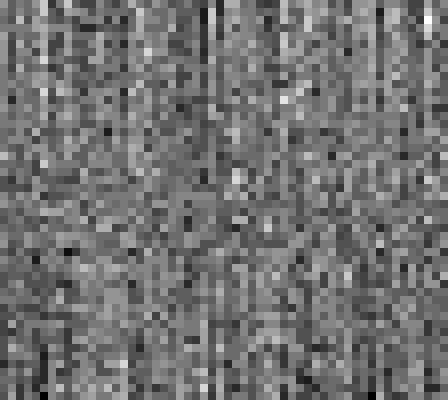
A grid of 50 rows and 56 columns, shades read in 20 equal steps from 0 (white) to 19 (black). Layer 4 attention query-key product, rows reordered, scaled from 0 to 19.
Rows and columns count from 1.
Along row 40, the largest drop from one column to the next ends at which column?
21
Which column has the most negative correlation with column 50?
48
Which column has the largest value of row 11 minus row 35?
35
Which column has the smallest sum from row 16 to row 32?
30
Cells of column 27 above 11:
16
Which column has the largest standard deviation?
6
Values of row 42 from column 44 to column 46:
8 11 12
